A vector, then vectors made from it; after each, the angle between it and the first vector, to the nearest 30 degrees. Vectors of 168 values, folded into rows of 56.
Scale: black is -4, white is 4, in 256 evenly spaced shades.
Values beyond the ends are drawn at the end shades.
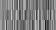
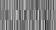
30 degrees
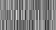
30 degrees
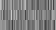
60 degrees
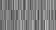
150 degrees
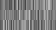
120 degrees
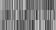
30 degrees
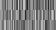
30 degrees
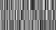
90 degrees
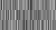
90 degrees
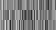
60 degrees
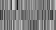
90 degrees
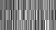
150 degrees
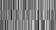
150 degrees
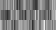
60 degrees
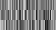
30 degrees
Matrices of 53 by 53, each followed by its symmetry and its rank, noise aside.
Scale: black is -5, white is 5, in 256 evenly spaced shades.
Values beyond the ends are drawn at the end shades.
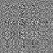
no symmetry, rank four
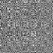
no symmetry, rank six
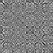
symmetric, rank three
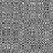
antisymmetric, rank four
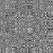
symmetric, rank four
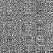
no symmetry, rank six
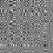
no symmetry, rank four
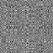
antisymmetric, rank four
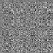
no symmetry, rank six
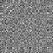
symmetric, rank four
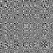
symmetric, rank four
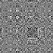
symmetric, rank four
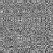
no symmetry, rank six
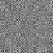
no symmetry, rank three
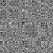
symmetric, rank four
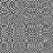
no symmetry, rank three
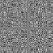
antisymmetric, rank four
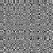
no symmetry, rank three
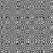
no symmetry, rank three
